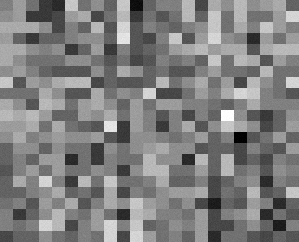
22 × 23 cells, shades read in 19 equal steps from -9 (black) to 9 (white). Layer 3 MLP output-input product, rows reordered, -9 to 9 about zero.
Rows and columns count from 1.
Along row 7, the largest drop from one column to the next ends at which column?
22
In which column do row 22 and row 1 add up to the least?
5
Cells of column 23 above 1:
7
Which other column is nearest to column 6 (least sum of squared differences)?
15
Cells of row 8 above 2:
8
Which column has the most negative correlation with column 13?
19
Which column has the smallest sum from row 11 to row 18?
21
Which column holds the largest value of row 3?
10
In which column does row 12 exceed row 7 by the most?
9
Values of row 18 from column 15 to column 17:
2 3 -4
